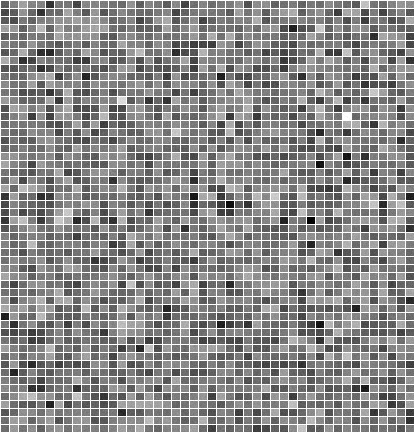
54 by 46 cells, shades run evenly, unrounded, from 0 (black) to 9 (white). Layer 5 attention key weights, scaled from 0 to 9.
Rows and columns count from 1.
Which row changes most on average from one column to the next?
28
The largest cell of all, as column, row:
39, 15
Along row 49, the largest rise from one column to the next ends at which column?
42
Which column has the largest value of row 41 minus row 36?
14
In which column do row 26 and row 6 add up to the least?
22
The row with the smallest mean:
46
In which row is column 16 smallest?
44
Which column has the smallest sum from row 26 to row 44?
26
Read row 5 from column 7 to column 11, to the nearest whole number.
6 5 5 5 5
